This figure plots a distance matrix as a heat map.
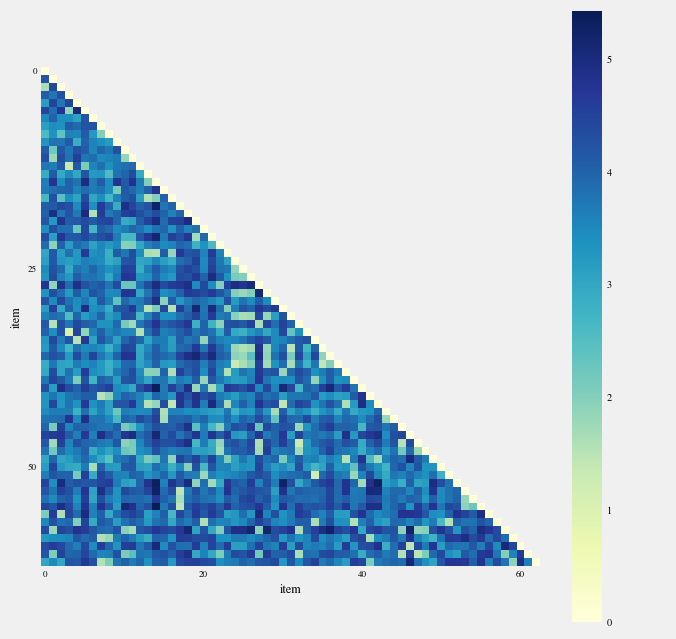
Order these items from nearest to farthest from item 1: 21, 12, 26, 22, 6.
22, 21, 12, 6, 26
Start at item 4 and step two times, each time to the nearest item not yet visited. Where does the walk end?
51
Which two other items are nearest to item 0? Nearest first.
2, 56
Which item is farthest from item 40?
14
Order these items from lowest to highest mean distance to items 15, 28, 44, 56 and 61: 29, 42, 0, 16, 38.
29, 0, 16, 38, 42
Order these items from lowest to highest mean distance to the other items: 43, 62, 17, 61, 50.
43, 50, 61, 62, 17
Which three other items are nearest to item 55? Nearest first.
17, 53, 54
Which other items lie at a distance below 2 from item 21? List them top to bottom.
19, 40, 52
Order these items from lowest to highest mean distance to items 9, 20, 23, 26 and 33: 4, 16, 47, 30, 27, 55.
16, 4, 30, 47, 55, 27
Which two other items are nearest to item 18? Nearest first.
6, 50
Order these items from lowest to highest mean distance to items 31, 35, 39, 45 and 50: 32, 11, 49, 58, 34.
34, 49, 32, 11, 58
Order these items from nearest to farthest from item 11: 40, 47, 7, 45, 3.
47, 45, 40, 7, 3
